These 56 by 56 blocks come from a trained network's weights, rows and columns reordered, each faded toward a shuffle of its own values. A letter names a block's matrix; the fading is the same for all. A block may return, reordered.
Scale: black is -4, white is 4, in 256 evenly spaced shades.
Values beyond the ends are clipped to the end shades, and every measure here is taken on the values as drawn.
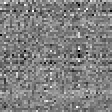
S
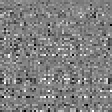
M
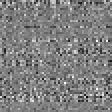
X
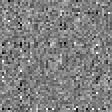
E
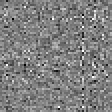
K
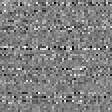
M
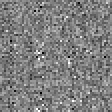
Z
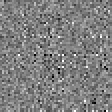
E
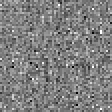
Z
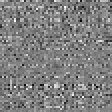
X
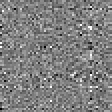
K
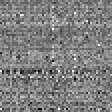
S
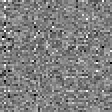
K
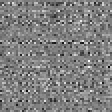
X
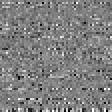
M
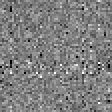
E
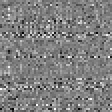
X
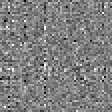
K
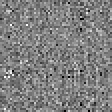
Z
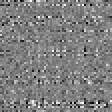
M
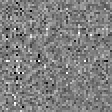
E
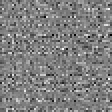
X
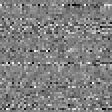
M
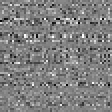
M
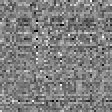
S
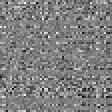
X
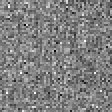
Z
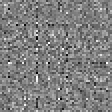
K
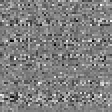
X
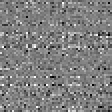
M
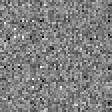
Z
